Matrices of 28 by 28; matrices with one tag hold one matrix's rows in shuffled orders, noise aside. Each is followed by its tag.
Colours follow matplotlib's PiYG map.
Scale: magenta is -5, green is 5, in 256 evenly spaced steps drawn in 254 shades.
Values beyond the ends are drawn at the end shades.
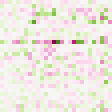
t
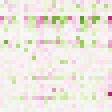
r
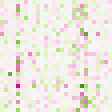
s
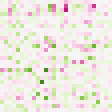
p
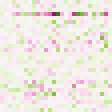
t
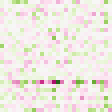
t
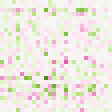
p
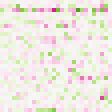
t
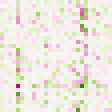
s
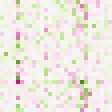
s
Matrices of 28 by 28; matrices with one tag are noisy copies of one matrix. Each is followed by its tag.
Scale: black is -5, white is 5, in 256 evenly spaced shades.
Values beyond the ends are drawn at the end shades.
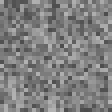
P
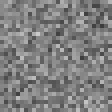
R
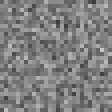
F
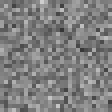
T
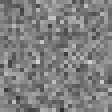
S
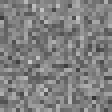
T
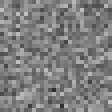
R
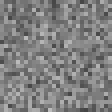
P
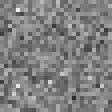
T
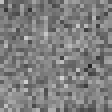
P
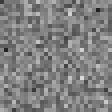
S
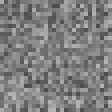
P
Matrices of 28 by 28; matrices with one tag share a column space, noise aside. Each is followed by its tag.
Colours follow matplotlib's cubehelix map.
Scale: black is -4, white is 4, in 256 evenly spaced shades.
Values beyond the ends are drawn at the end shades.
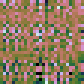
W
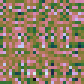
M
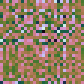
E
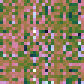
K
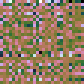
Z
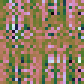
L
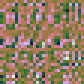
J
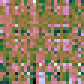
W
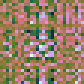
K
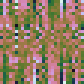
L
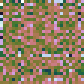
Z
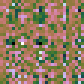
J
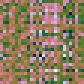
K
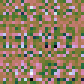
M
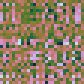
J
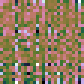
W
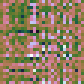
K
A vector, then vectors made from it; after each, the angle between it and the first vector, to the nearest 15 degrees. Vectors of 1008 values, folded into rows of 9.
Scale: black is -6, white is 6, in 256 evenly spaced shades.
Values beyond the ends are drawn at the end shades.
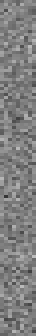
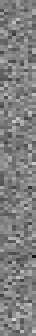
135 degrees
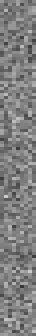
165 degrees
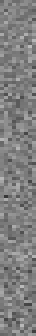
30 degrees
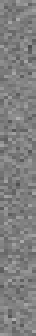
135 degrees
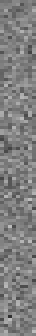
135 degrees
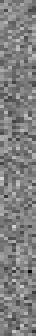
30 degrees
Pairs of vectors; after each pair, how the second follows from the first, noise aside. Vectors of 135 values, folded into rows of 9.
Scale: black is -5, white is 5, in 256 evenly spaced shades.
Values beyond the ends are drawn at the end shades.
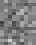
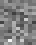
sign-scrambled.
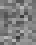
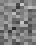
reversed.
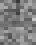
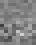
reversed, negated, partly zeroed.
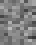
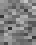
sign-scrambled.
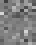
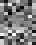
reversed, negated, scaled up.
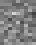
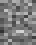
reversed.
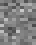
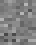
reversed, negated, partly zeroed.
